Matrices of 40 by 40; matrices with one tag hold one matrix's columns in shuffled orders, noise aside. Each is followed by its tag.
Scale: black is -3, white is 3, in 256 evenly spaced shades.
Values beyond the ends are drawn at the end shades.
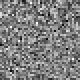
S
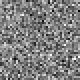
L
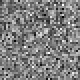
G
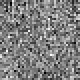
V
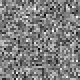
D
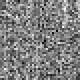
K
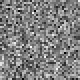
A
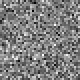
L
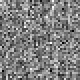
K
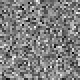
A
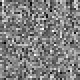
V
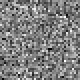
D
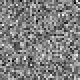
L
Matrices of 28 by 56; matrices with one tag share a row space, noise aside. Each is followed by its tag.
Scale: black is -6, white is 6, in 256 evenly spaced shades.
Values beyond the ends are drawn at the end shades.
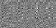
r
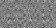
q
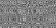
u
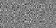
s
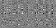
r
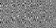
s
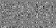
r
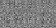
q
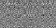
q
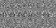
q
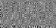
s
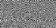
s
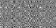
s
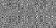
r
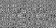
u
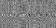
u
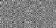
s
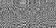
u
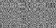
u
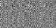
s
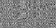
u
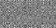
q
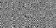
s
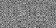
u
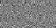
s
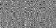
s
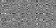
r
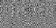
s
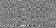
u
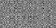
q
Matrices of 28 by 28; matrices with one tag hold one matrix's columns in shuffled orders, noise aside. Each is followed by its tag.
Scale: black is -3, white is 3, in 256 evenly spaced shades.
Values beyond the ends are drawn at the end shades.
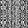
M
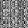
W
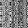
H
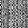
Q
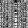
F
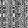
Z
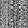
Q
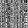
F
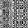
W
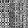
F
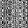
W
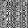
H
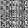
M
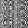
M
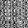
W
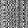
Q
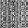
H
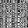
F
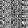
M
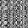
M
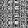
M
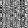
Z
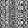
M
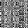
H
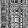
F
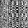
Z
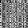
F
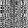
Z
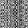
Q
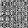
H
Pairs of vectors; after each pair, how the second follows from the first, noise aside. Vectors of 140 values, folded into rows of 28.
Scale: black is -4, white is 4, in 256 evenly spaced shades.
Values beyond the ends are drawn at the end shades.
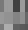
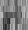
wrapped around.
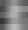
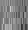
wrapped around, partly zeroed.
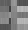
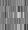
wrapped around, partly zeroed.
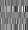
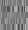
negated, shrunk.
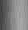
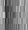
wrapped around.
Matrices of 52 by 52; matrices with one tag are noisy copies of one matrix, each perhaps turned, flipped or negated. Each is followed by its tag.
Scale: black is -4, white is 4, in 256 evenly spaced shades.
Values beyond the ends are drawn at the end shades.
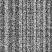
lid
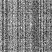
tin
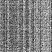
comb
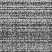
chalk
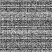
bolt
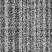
lid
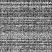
tin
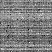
tin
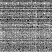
chalk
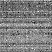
comb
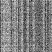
comb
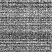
tin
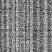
lid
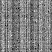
bolt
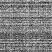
tin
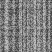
lid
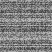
bolt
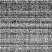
comb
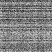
chalk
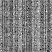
bolt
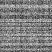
lid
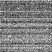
comb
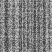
lid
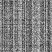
bolt
